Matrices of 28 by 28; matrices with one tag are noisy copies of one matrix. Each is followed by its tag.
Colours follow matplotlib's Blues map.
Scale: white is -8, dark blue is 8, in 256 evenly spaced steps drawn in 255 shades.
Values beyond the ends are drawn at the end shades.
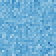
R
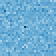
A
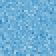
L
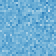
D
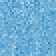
R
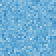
L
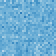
R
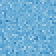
L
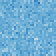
R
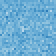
A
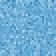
R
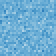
A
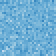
R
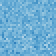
L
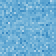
A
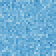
R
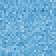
A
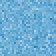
L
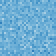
L
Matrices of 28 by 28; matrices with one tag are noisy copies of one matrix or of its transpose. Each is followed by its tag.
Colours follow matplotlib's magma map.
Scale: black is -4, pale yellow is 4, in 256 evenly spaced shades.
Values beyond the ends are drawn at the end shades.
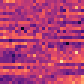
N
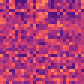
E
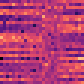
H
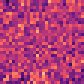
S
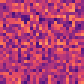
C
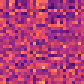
E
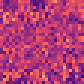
S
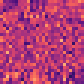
S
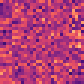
S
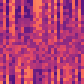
H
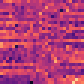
N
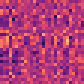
E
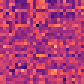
E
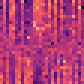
H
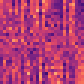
N
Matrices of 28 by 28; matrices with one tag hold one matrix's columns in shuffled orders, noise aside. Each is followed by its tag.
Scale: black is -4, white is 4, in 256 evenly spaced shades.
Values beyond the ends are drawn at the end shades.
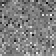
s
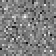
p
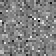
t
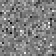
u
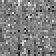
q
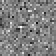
u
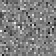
u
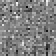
q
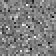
p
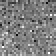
s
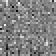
q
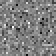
u
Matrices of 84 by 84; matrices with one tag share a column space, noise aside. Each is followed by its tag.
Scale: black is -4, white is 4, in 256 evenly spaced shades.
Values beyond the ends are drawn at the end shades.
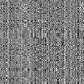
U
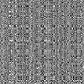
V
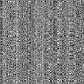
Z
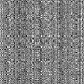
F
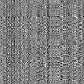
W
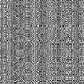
V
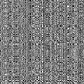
V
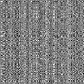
Z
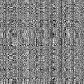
U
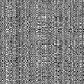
W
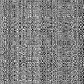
W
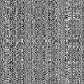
F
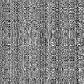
U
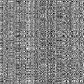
Z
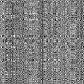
F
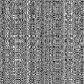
F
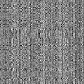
U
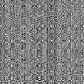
V
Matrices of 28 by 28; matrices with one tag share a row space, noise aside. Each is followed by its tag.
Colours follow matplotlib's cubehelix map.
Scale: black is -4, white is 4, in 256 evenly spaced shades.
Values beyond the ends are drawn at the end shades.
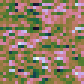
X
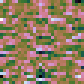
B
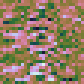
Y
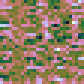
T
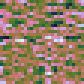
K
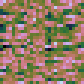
K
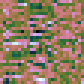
Y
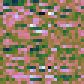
Y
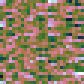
B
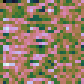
Y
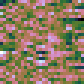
B
